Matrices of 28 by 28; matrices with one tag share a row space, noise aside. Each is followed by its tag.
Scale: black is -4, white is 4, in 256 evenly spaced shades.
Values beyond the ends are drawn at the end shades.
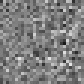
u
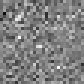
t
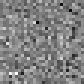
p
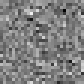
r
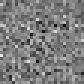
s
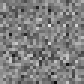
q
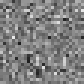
s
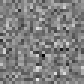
s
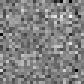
u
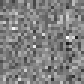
p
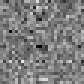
r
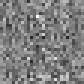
s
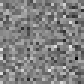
u
